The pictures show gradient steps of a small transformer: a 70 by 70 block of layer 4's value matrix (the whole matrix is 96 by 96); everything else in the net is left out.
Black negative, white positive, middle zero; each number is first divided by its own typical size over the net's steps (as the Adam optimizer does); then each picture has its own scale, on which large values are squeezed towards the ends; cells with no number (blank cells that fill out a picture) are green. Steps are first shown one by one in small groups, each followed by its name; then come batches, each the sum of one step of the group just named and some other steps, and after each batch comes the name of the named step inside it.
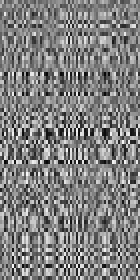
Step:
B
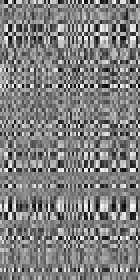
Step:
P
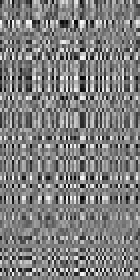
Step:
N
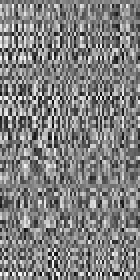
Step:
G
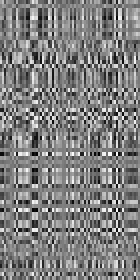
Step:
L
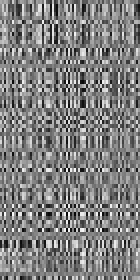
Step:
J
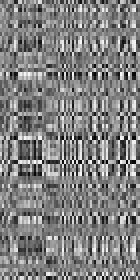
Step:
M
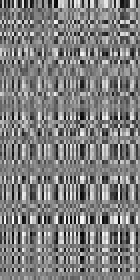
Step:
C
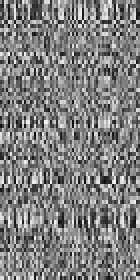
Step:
G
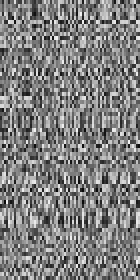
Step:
B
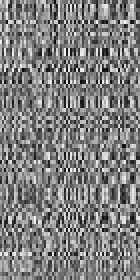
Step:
J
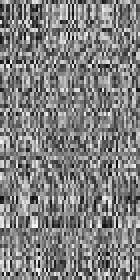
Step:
N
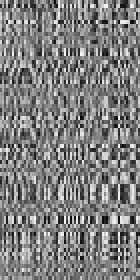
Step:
C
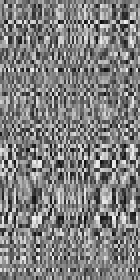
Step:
P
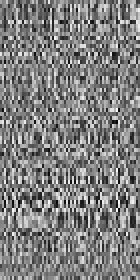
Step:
L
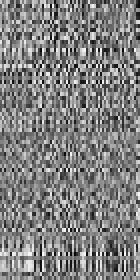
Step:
J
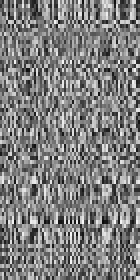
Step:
C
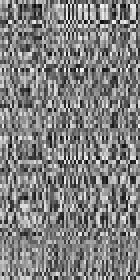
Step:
G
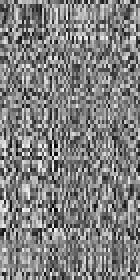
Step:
P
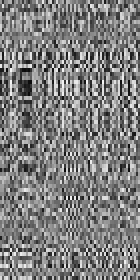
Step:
N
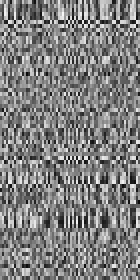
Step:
B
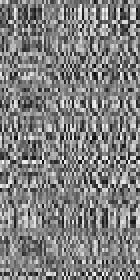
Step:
M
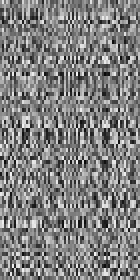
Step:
B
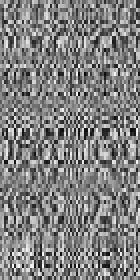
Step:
B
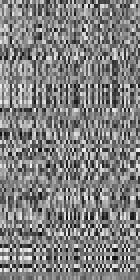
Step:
P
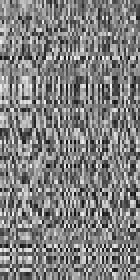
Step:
J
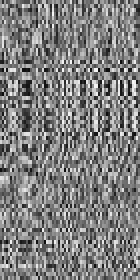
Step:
J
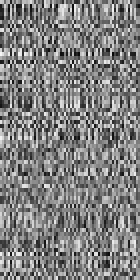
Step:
J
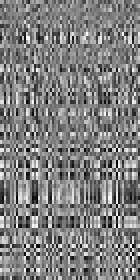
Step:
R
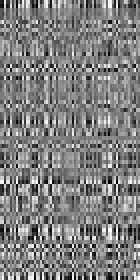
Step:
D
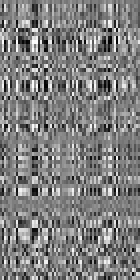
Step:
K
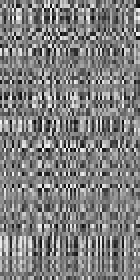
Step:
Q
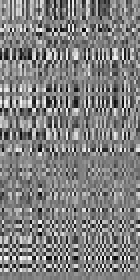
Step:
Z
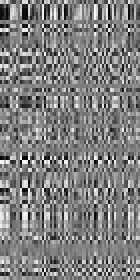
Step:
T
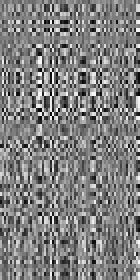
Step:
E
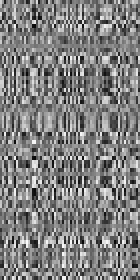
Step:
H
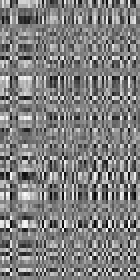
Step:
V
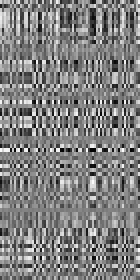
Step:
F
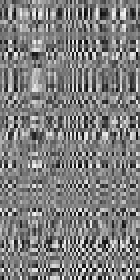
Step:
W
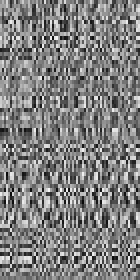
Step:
V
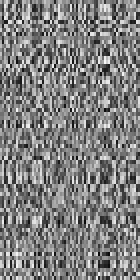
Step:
E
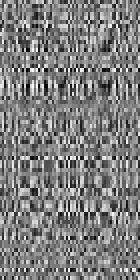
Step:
K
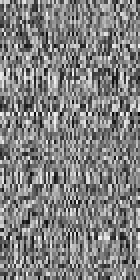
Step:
K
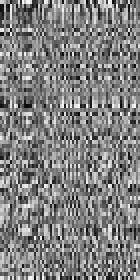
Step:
D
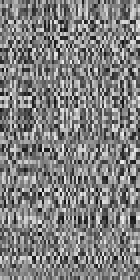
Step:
Z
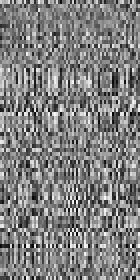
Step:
R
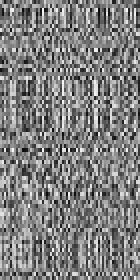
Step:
Q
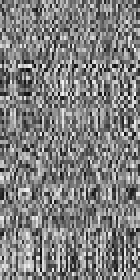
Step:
R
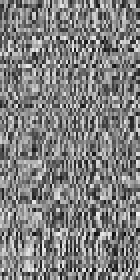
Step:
W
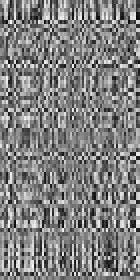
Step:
V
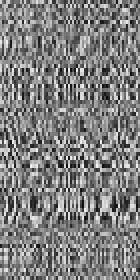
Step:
R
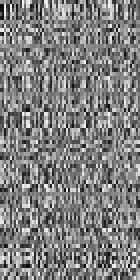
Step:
D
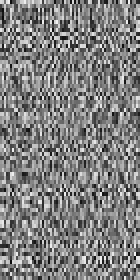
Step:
V
